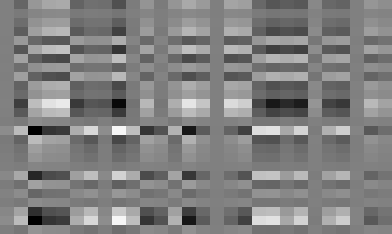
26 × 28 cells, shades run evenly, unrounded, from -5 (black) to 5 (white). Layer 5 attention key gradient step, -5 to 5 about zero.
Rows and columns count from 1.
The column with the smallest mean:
21
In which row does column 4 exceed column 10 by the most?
12
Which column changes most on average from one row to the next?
9
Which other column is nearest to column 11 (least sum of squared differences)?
18
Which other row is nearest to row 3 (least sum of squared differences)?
8
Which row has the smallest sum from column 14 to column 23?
16
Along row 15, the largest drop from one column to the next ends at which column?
3
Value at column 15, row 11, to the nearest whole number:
1
